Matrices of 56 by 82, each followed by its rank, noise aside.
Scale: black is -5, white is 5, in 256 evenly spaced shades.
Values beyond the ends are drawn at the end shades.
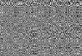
four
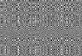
three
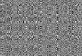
six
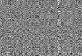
six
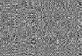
six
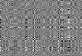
three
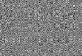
six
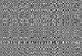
three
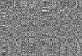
five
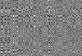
three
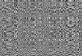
four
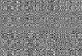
five
